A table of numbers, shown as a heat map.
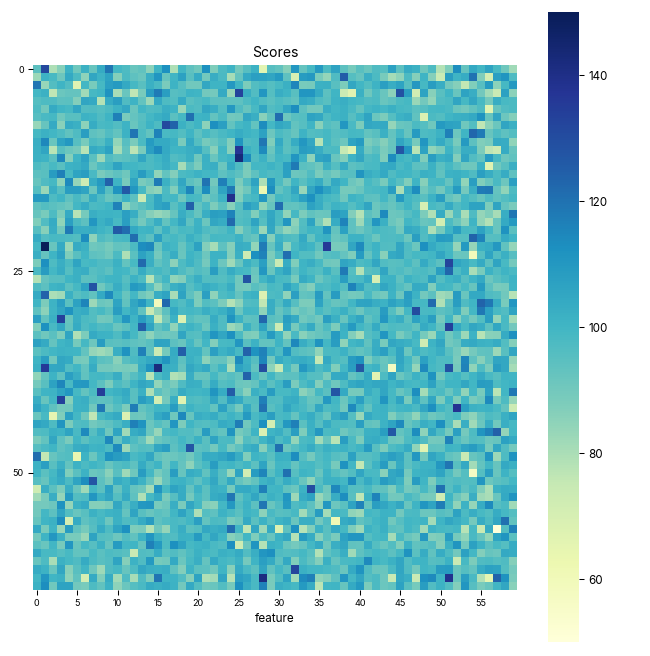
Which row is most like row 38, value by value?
26
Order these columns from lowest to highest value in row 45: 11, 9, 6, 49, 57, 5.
11, 9, 5, 49, 6, 57
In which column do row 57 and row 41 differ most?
3
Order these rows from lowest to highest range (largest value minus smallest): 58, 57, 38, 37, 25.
58, 25, 38, 57, 37
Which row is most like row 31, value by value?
41
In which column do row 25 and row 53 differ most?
50
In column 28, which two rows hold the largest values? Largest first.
63, 37
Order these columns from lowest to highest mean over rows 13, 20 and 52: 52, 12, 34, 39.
39, 12, 52, 34
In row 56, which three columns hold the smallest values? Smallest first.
37, 4, 49
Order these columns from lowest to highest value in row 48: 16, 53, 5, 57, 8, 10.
5, 53, 57, 16, 8, 10
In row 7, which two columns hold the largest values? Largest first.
16, 17
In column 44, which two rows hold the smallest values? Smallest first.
37, 63
